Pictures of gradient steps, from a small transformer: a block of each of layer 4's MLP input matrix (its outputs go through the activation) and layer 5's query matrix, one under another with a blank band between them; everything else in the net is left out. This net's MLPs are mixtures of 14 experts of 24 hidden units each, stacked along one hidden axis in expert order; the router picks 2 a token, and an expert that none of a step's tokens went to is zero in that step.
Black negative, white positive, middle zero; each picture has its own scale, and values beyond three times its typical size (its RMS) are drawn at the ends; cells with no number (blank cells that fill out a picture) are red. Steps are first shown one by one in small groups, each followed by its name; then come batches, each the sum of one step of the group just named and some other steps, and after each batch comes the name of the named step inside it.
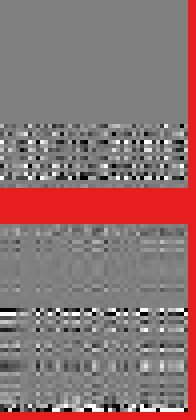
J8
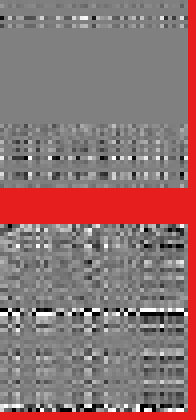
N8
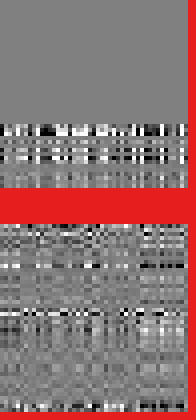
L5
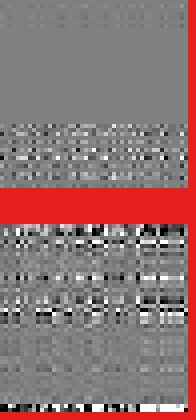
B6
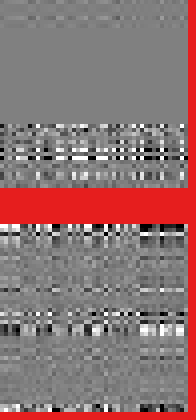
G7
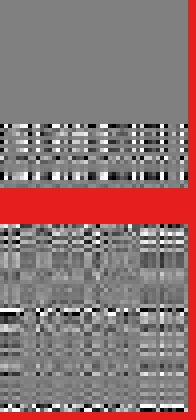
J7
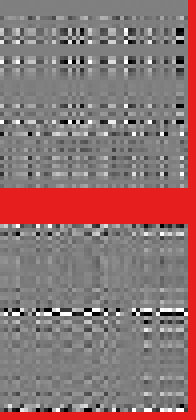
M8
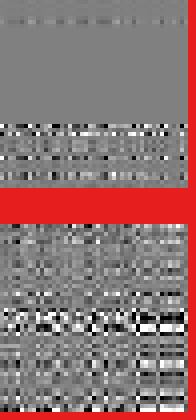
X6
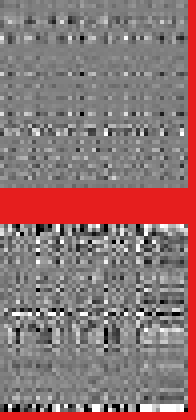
B6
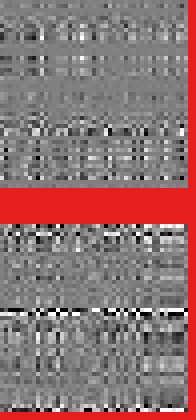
J8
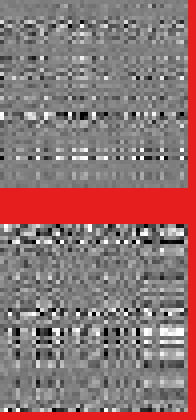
G7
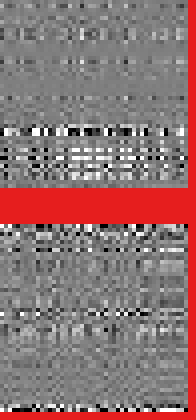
G7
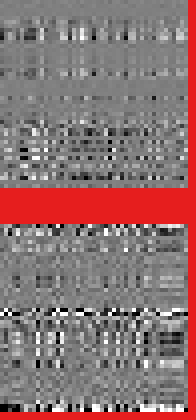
J8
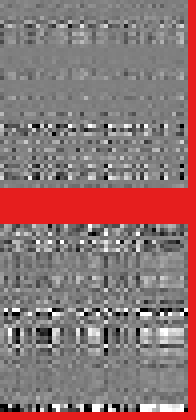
B6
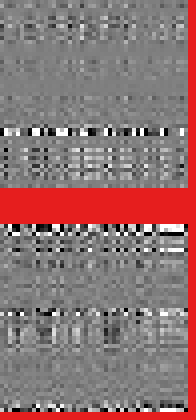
L5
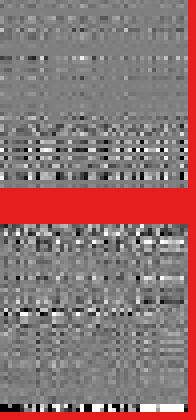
B6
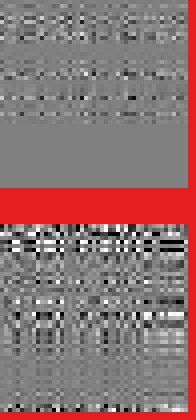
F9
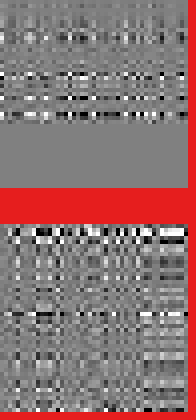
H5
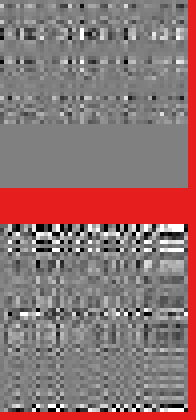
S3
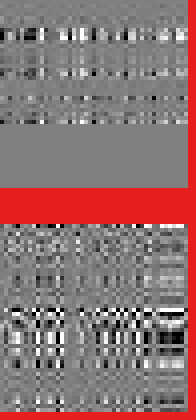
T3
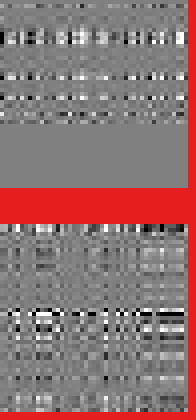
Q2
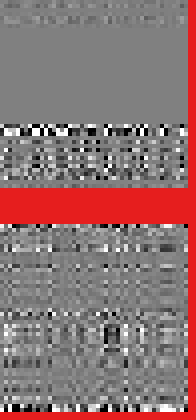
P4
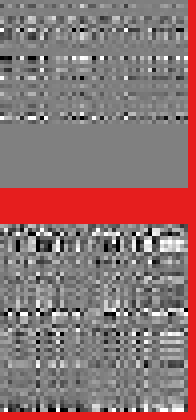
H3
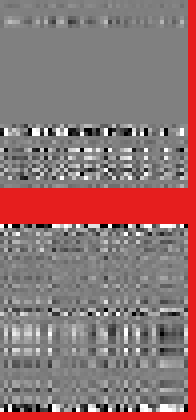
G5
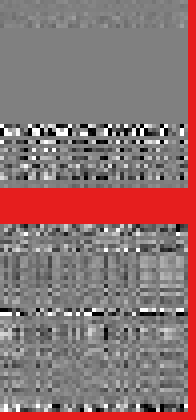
P4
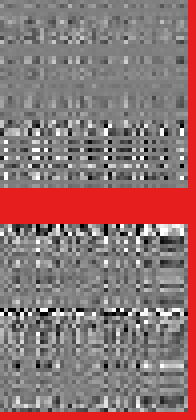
T3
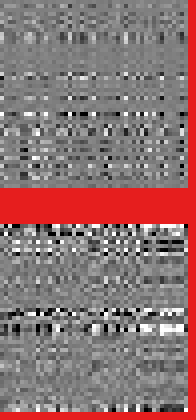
H5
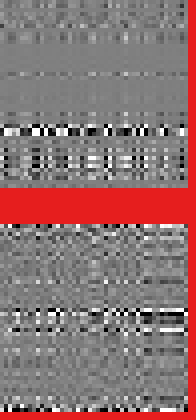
P4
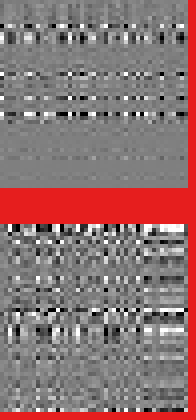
H5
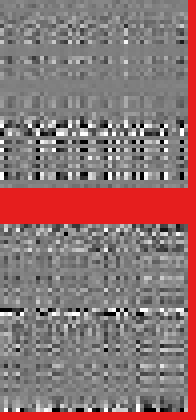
H3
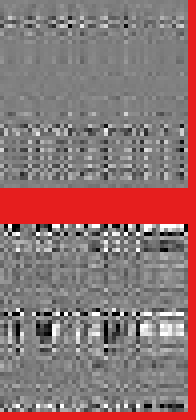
G5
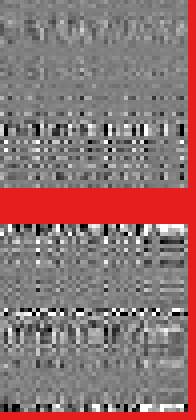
T3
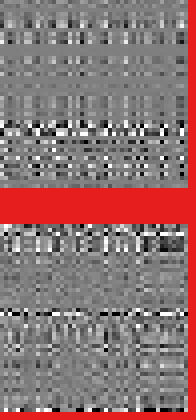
P4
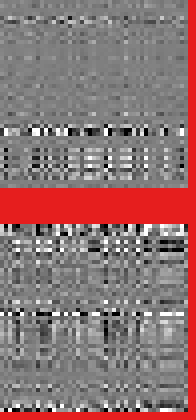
G5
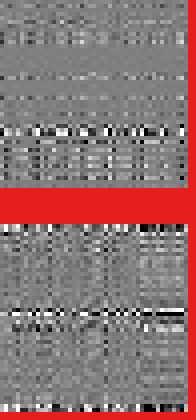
Q2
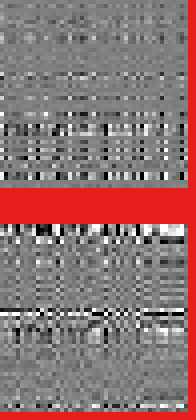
H5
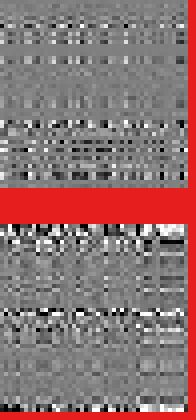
F9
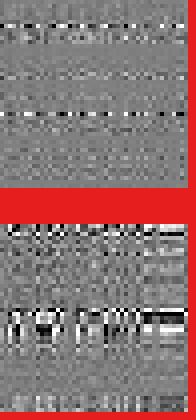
Q2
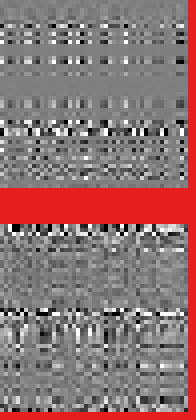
G5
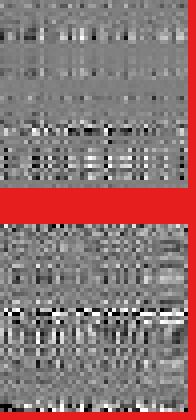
T3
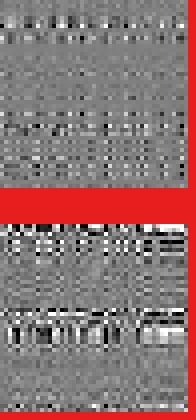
F9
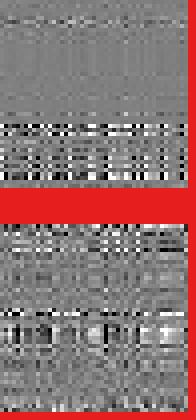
P4
